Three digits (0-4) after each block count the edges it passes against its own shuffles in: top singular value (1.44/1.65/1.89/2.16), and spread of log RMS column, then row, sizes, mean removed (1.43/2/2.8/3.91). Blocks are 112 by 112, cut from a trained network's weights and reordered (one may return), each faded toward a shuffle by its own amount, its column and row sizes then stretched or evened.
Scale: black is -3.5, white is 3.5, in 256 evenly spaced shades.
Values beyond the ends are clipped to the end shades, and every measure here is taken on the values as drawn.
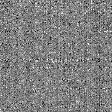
1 0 2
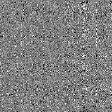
2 3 2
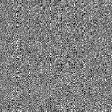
3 3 1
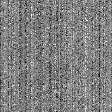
4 3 1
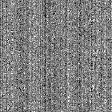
4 2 1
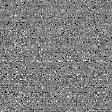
0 1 3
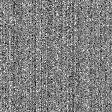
3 1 0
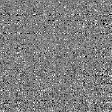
1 3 3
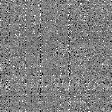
0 3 1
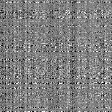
4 1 4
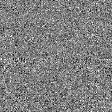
0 1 2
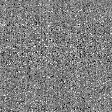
0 0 2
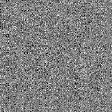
2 3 1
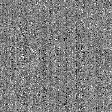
1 2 1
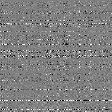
3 2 4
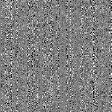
1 4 1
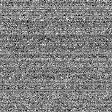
3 0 2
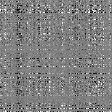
3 3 4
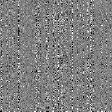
1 4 2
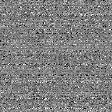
1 1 3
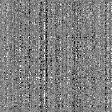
4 3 2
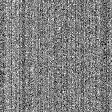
4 1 0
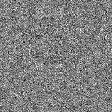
2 1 0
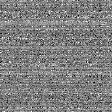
3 1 3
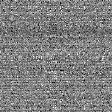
3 2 1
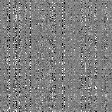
2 4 1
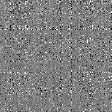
0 3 3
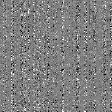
0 4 2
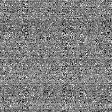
2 2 0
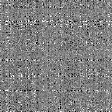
2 2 3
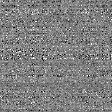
1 2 3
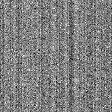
4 0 2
